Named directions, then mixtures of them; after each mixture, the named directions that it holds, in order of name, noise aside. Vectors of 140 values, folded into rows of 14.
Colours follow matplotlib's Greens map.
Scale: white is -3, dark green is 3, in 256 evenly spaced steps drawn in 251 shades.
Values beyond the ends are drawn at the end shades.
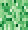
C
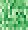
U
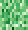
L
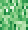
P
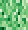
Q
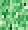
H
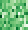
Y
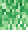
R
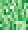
P.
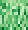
Q, R, U.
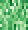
P.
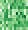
U.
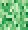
C.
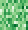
C, P, U.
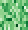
C.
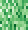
P, U.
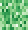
H, L.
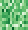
L.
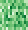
U.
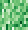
L.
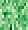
H, P, U.
